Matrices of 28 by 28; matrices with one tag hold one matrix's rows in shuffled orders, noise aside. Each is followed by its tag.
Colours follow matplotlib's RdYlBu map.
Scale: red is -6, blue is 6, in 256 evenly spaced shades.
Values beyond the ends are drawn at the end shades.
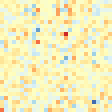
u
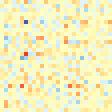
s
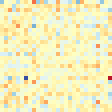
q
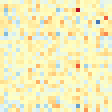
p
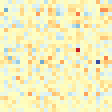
p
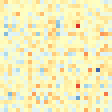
p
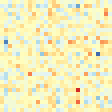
p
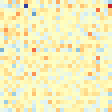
q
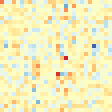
u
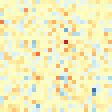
u
